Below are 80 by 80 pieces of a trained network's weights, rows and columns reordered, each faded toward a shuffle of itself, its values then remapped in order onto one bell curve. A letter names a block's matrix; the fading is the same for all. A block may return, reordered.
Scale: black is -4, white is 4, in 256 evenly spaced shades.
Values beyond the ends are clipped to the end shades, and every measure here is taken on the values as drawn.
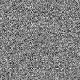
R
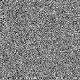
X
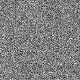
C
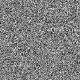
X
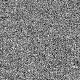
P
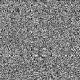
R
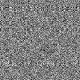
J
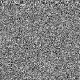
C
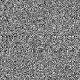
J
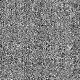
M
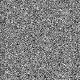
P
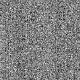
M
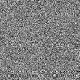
R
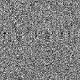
X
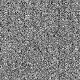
M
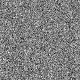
P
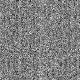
M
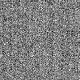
M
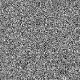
X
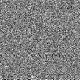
R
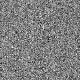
P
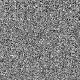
P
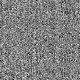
M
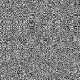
J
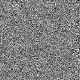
X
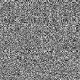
R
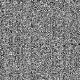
M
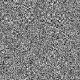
X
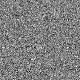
C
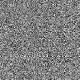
R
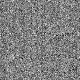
M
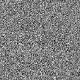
X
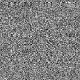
J
